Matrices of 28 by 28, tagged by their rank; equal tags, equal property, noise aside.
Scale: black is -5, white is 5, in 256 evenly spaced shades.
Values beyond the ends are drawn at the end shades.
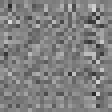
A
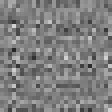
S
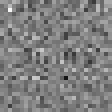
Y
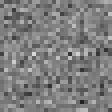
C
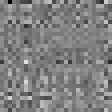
A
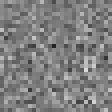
Y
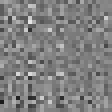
A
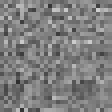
Y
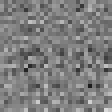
A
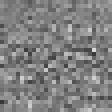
Y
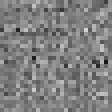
Y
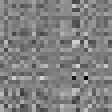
S
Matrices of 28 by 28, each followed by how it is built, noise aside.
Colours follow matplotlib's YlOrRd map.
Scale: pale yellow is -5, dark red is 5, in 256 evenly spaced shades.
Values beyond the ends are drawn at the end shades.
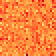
uneven columns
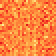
blocks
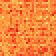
blocks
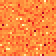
sparse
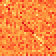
diagonal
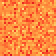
repeating rows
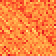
Toeplitz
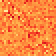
banded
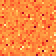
sparse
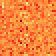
uneven columns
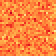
repeating rows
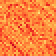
Toeplitz
